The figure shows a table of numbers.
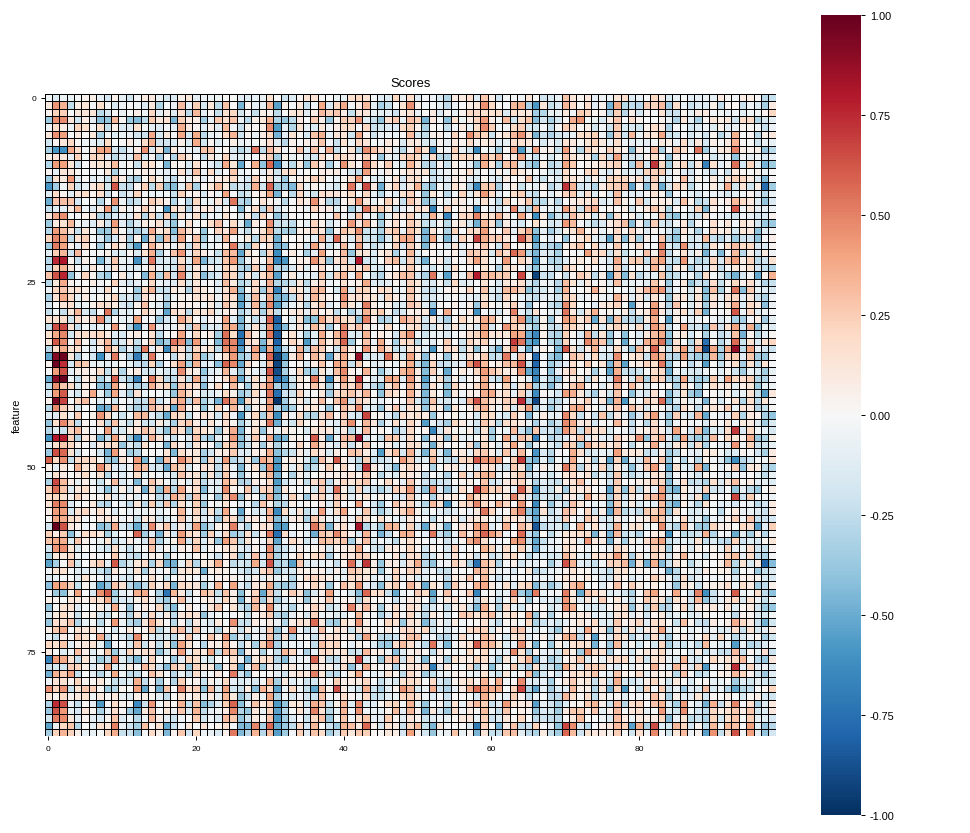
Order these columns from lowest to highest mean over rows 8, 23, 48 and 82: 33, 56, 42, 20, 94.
33, 94, 56, 20, 42
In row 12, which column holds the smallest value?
97
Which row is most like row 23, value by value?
25
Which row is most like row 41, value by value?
36
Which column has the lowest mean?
31
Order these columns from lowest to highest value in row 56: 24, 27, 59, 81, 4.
27, 4, 81, 24, 59
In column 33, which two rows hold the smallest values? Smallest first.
63, 12
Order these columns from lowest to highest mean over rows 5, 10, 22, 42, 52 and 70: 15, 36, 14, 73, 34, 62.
15, 34, 73, 62, 36, 14
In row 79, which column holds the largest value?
64
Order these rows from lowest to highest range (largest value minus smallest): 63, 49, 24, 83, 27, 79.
79, 27, 83, 49, 63, 24
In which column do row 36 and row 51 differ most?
1
